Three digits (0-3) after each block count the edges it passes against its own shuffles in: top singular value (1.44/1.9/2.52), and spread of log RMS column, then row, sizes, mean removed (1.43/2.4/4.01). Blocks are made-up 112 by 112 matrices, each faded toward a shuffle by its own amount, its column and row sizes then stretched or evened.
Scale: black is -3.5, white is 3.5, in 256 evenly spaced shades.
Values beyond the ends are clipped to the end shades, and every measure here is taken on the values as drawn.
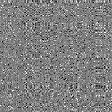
3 1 1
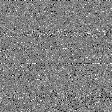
1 0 2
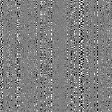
3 3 1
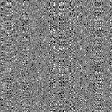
3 2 0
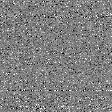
0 0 2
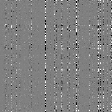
3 3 1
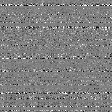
2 0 3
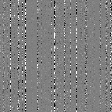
3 3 0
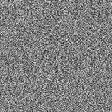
2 0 0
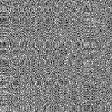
3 1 0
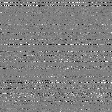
1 0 3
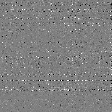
1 1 2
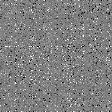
0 2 2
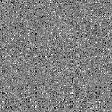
2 1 1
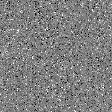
1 1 0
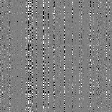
3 3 1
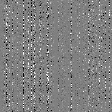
1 3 0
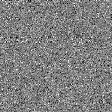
1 0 1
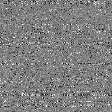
2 0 2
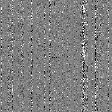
1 3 0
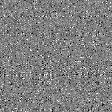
2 0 1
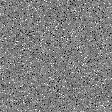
1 0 0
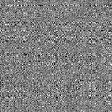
3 1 2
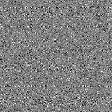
2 0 2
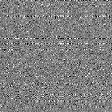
3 0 2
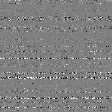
2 1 3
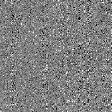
2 2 0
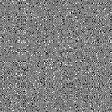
3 1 1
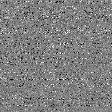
1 0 2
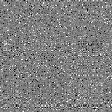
3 0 1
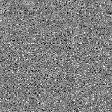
2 0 1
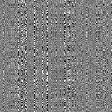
3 3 1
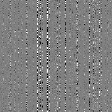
3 3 0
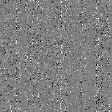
0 2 0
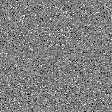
0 0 1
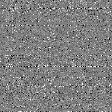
2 1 2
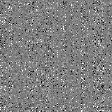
1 2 1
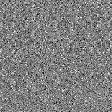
2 0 0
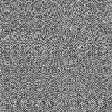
3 0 1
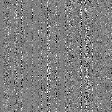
1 3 0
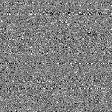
2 0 2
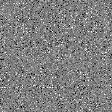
0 1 1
